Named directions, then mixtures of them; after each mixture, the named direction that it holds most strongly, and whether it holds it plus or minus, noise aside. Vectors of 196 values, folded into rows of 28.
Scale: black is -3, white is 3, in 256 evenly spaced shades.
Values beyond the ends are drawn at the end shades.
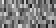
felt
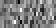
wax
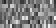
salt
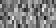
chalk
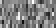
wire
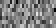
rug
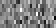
wax, plus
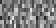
chalk, plus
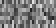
felt, minus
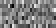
salt, minus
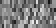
wax, minus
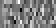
wax, minus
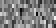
felt, plus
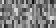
felt, plus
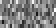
rug, minus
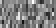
wire, plus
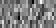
wire, minus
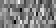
wax, minus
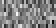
felt, plus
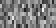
chalk, plus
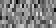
rug, plus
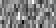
wire, plus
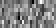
wire, minus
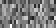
salt, plus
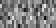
chalk, plus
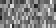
salt, plus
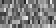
salt, plus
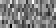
rug, minus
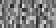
chalk, plus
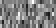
wire, plus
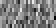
wax, plus
